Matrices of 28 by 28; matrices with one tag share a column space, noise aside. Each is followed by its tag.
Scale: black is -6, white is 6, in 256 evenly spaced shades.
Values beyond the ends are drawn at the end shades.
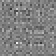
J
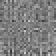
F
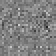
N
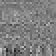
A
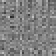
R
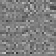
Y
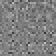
Y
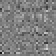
Y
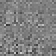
A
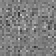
N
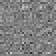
Y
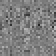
N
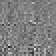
A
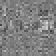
N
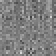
R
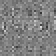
N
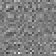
Y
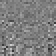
A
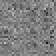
J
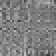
F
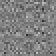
Y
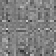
F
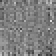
F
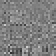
A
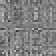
F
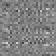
J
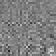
A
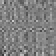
F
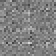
J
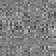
N
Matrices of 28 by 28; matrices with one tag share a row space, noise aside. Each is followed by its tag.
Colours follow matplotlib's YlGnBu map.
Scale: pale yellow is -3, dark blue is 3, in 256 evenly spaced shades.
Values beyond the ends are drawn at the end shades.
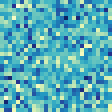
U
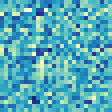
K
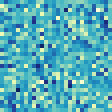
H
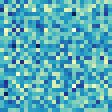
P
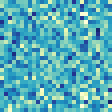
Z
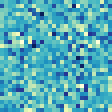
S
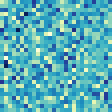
P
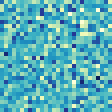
Z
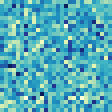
H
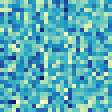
H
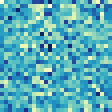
K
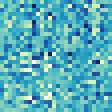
K
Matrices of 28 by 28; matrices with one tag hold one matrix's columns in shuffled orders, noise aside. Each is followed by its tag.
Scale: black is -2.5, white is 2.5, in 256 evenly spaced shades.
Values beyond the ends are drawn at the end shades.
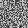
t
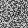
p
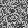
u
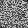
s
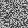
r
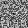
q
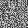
t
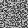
r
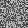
u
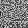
s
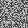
u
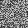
s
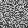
s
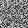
r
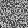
u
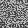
s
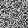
r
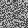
r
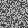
u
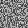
u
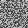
r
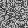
t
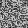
t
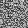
r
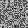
t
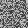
r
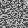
r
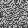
s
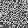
s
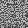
s
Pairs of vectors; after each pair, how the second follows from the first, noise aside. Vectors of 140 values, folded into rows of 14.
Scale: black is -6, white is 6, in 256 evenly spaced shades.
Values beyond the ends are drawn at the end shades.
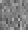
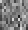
scaled up.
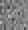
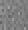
negated, shrunk.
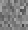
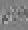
reversed, partly zeroed.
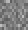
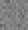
negated, shrunk.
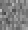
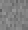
negated, shrunk.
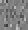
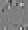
reversed, negated, partly zeroed.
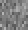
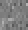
reversed, partly zeroed.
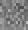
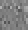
reversed, partly zeroed.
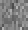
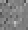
reversed, negated, partly zeroed.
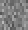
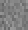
negated, shrunk.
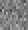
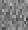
reversed.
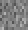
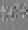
reversed, partly zeroed.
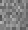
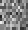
scaled up.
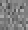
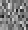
negated, scaled up.
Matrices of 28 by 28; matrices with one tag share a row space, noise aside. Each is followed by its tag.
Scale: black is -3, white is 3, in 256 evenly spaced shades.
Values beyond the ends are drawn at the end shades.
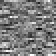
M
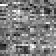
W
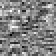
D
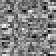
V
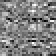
V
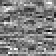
M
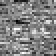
W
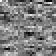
M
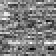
M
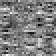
M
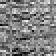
W
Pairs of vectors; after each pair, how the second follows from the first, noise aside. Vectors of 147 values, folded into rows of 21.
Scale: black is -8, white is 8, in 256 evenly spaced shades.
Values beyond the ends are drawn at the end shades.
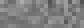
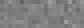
negated, shrunk.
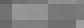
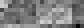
reversed, scaled up.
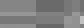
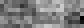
negated, scaled up.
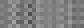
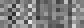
negated, scaled up.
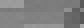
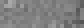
partly zeroed.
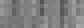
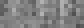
negated.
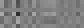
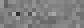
partly zeroed.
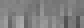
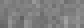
negated, shrunk.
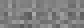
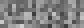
negated, scaled up.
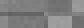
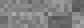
negated.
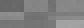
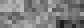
negated, scaled up.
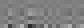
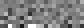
negated, scaled up.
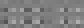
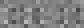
negated.
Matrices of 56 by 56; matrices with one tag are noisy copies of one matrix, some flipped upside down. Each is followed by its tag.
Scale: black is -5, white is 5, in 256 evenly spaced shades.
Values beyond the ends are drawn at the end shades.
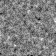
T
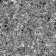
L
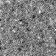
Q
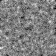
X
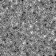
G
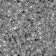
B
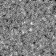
G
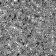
B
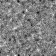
B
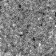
Q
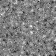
G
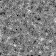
T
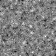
G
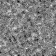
B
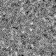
G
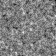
G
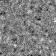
T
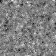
L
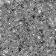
Q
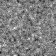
B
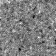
Q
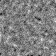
T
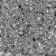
Q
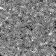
X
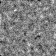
T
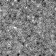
B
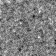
Q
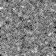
X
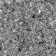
Q
